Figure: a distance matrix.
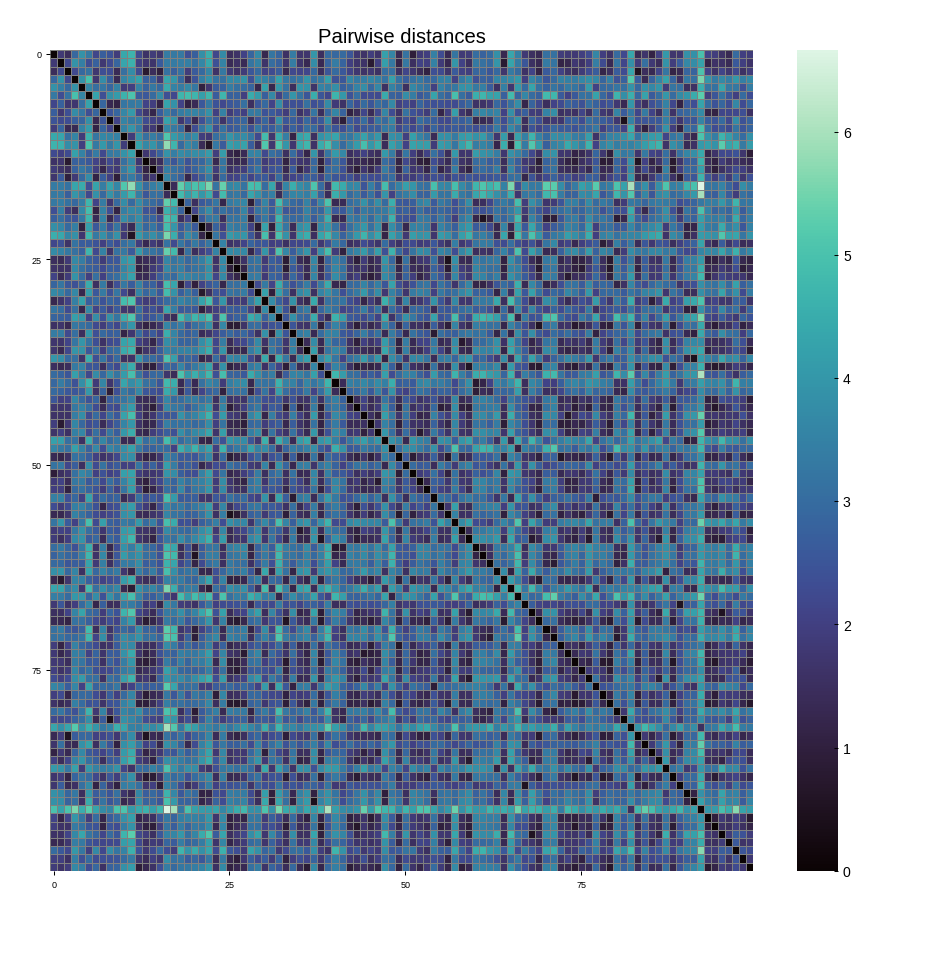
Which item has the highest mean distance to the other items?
92
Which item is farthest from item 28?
16
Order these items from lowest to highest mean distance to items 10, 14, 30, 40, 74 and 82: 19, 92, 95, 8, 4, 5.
8, 95, 19, 4, 5, 92
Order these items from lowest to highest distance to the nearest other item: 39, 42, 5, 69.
69, 42, 39, 5
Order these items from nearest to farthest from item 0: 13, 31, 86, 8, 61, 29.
13, 86, 8, 61, 31, 29
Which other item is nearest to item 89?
67
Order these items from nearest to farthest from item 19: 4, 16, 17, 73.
73, 4, 17, 16
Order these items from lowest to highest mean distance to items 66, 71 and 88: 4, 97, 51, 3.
51, 97, 3, 4
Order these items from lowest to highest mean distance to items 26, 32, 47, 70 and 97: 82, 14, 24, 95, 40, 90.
14, 90, 95, 24, 40, 82
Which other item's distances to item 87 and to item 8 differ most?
81
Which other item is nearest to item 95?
68
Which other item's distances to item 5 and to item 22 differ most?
11
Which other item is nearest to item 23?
78
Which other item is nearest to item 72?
49
